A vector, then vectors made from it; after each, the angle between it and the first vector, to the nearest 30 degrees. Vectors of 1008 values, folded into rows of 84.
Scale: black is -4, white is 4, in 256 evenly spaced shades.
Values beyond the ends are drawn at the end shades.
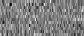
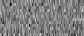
30 degrees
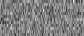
60 degrees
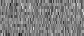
90 degrees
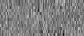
90 degrees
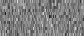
90 degrees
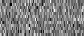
30 degrees
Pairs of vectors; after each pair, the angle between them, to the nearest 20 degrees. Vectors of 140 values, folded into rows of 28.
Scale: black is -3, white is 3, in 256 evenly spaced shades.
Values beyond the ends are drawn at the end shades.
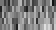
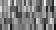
120 degrees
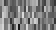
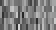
140 degrees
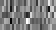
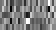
20 degrees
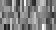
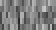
80 degrees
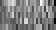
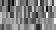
140 degrees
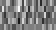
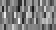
160 degrees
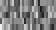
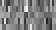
80 degrees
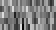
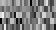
60 degrees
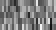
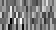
100 degrees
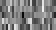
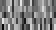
40 degrees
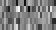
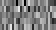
40 degrees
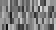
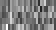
160 degrees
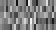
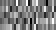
160 degrees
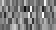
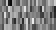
120 degrees
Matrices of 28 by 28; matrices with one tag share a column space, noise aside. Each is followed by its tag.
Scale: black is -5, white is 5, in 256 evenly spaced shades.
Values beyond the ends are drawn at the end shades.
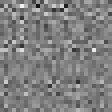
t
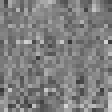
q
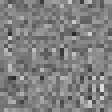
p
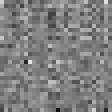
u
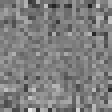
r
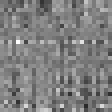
q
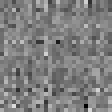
q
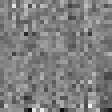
r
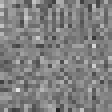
u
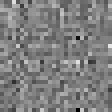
u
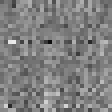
q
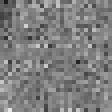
u
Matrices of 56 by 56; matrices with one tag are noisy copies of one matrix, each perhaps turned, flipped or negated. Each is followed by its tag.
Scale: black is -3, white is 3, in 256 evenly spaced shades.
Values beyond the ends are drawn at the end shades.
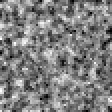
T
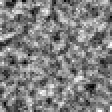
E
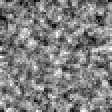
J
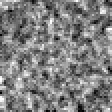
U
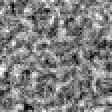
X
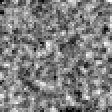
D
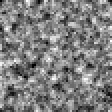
J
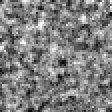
T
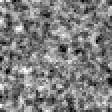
T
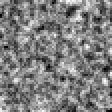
D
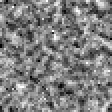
E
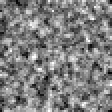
J
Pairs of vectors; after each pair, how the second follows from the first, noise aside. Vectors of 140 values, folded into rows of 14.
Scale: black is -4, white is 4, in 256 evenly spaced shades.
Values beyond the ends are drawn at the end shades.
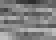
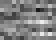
wrapped around, negated.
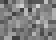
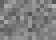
wrapped around, negated, shrunk.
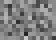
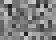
copied.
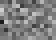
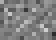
wrapped around, partly zeroed.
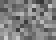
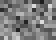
copied.
